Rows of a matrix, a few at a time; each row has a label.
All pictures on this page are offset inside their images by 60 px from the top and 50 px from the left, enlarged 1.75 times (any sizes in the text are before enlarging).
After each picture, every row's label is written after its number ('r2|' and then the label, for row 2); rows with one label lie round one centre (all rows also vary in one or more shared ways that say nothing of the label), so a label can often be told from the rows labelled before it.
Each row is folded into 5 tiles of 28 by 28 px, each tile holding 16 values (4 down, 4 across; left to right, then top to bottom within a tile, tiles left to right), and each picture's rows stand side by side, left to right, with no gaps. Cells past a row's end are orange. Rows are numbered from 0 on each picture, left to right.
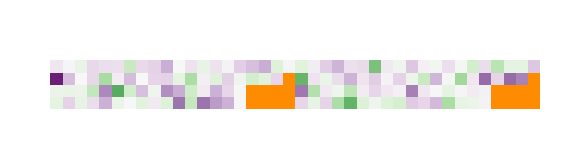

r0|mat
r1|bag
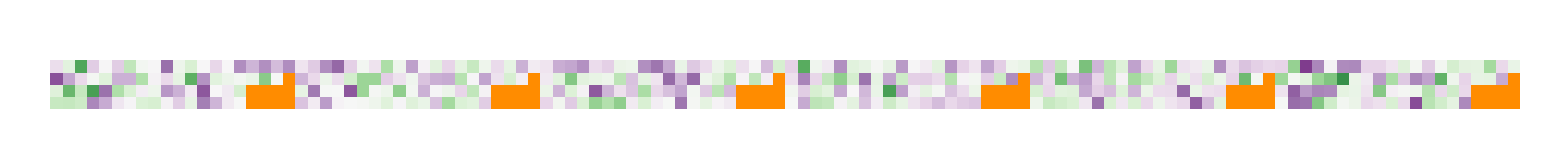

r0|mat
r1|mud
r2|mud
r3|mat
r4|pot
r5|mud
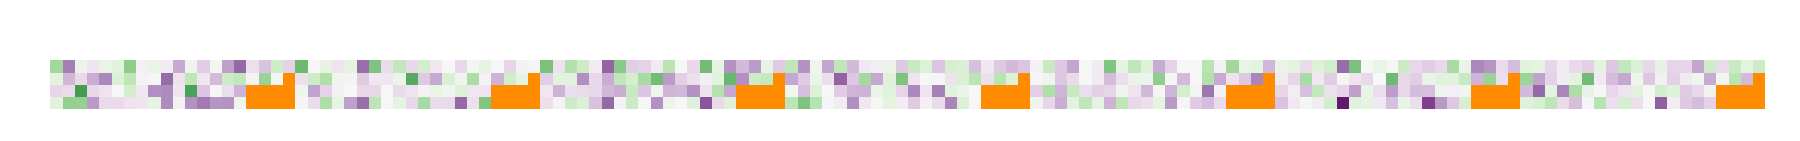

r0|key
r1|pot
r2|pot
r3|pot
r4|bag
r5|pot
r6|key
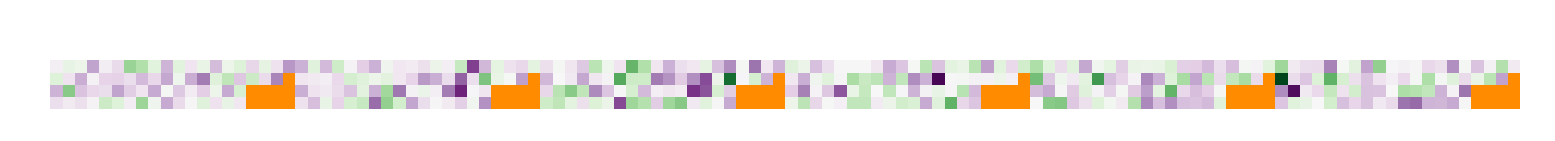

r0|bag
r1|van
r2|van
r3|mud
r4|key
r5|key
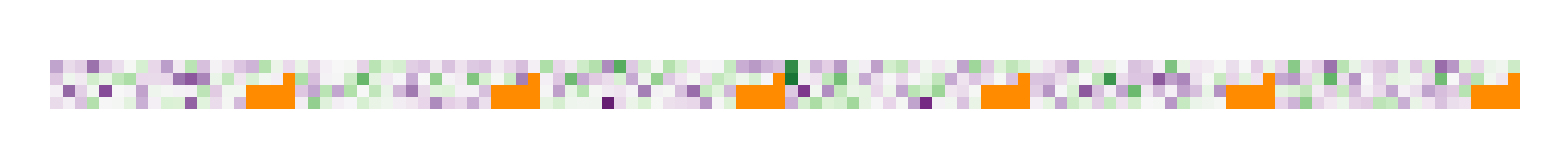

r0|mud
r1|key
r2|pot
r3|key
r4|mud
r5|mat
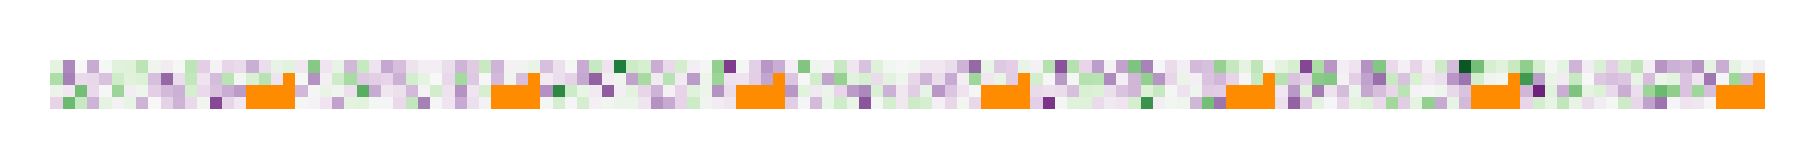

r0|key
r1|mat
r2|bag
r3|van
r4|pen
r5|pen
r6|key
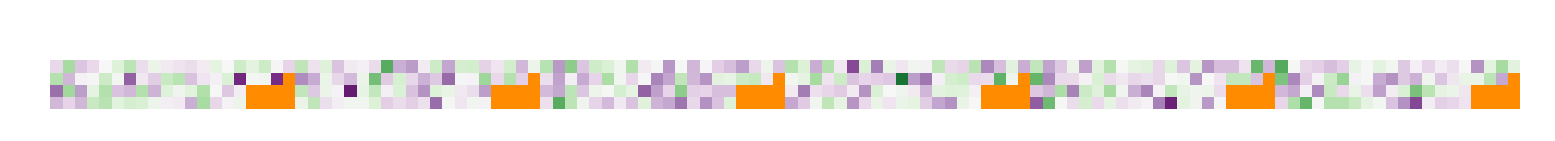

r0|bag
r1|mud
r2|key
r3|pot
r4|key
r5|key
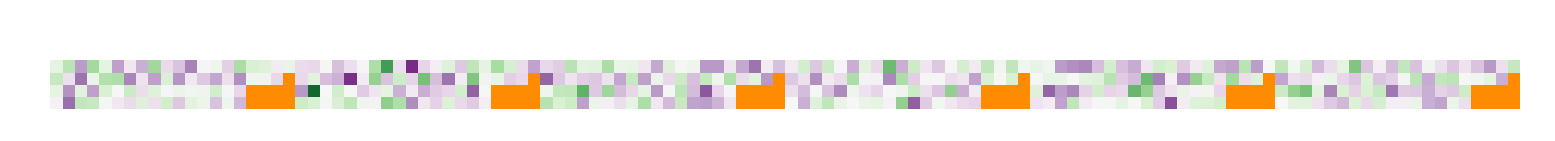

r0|pen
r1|bag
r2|mat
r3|pen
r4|mud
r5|mat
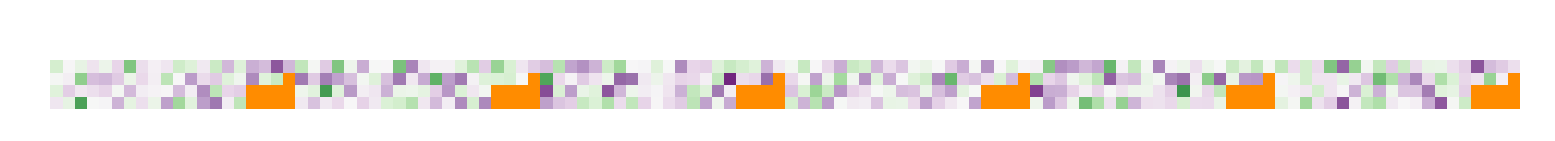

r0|pot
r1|pen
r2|bag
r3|mat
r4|bag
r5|pot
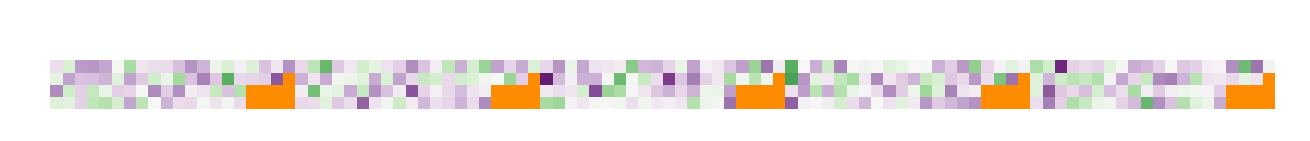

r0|bag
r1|mat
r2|mud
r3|key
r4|mud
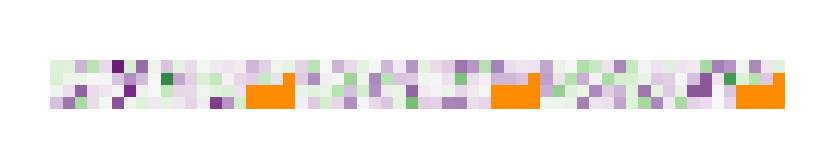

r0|pot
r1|mat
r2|van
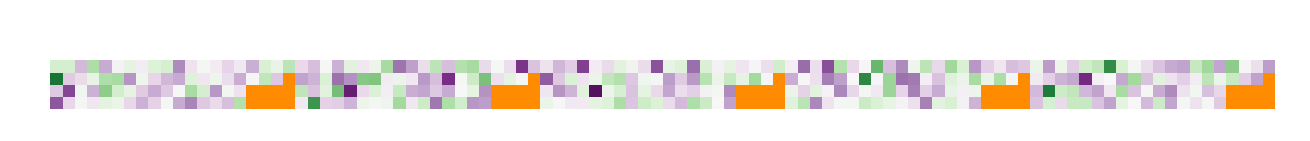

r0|key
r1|mud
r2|mud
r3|mud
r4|bag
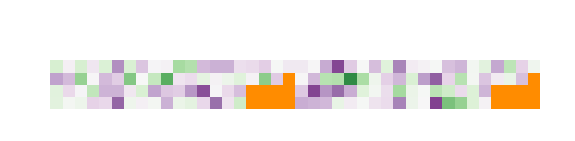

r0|pot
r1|mud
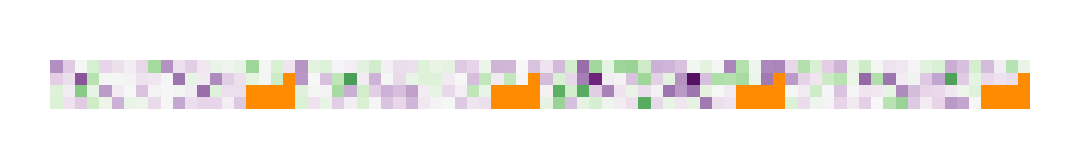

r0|pen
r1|mat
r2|bag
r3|mat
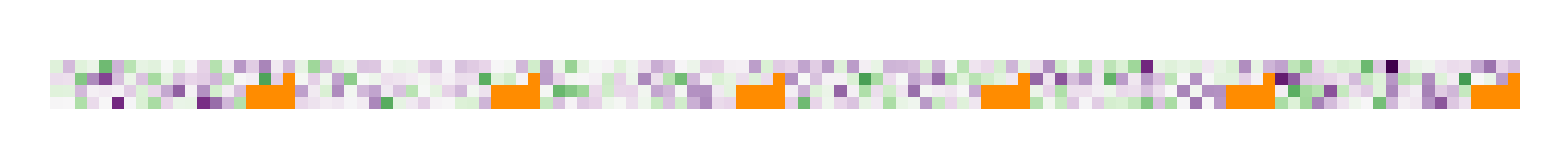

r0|pot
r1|van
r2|mat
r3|mud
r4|pen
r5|mat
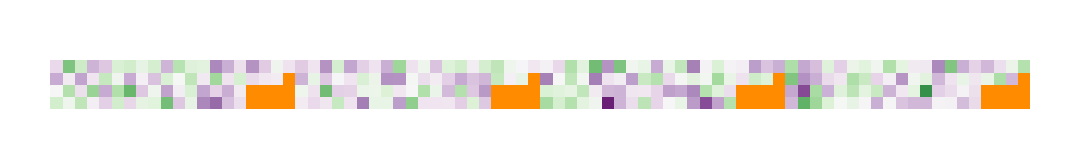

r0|mat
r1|pen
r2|pot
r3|key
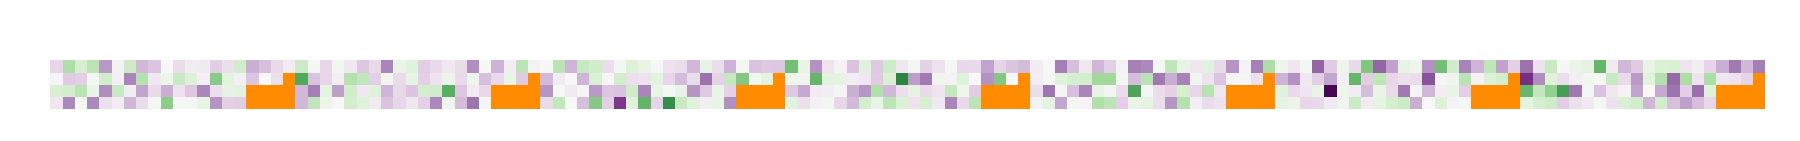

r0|mat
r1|key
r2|van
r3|pot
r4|mud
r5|mud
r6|mat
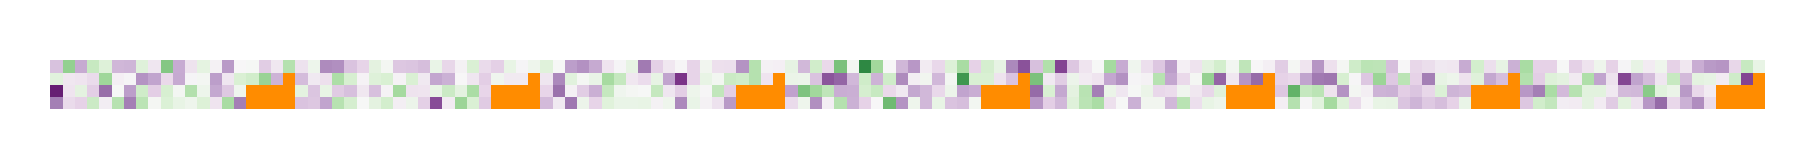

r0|van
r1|mud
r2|mud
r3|bag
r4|bag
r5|bag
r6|key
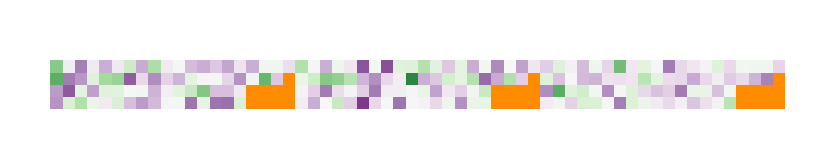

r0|key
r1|pot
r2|bag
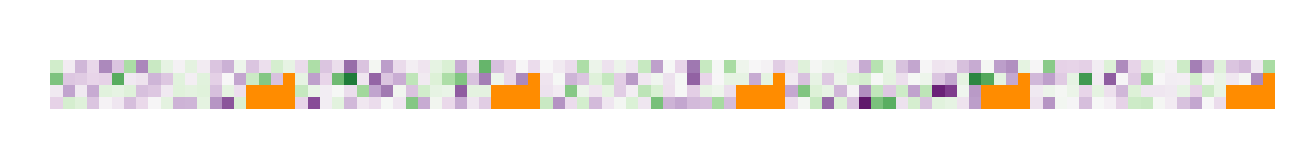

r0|key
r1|mat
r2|pen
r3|van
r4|mat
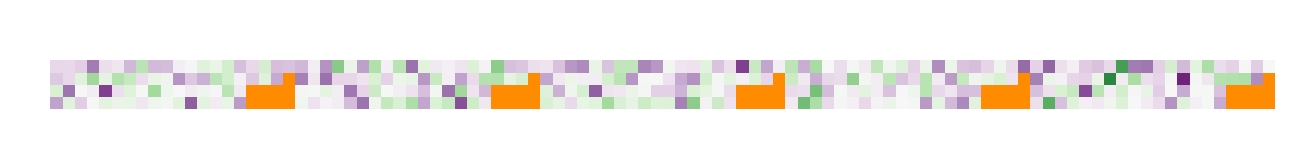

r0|mud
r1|pen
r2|mud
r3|key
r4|mud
